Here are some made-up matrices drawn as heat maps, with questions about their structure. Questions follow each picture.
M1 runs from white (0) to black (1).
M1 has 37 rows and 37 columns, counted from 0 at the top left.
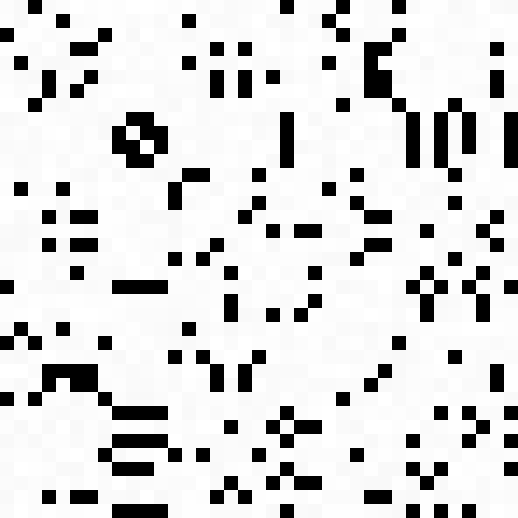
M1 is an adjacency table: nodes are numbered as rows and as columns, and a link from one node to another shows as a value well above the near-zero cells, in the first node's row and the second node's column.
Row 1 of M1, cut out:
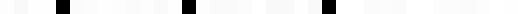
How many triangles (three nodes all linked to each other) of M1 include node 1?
3
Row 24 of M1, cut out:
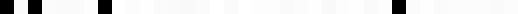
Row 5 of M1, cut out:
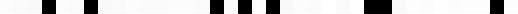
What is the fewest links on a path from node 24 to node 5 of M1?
7
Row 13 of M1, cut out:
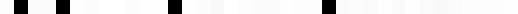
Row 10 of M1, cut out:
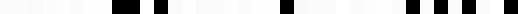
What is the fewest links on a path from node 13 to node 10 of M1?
7
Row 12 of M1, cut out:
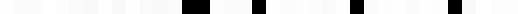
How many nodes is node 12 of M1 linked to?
5
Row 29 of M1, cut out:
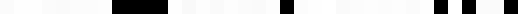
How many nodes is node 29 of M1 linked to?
8
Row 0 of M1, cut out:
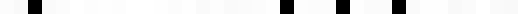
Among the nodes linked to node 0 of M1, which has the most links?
node 20
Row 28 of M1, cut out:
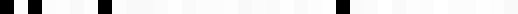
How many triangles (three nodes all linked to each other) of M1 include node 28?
5
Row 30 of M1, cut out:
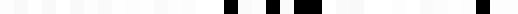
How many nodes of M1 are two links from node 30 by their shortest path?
1
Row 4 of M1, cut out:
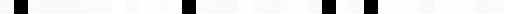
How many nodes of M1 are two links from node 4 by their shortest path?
8
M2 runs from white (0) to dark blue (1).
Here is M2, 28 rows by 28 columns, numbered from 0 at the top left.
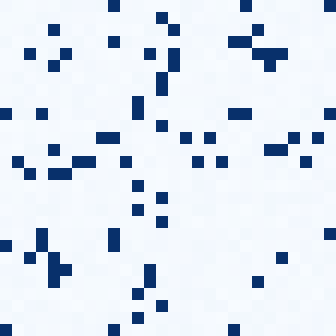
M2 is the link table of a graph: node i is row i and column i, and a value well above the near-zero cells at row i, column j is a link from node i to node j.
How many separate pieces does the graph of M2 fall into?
3
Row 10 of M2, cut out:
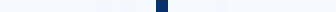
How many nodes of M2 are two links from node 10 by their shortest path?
6
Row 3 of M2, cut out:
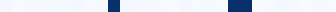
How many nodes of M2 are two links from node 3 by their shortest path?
3
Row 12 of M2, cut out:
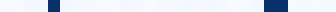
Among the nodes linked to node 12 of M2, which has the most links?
node 4
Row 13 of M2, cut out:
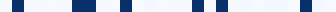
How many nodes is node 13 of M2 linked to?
7
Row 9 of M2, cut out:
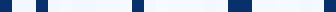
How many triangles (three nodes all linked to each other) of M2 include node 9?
5
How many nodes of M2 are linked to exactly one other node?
12
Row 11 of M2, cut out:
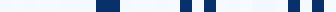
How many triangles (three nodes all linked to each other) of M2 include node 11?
0
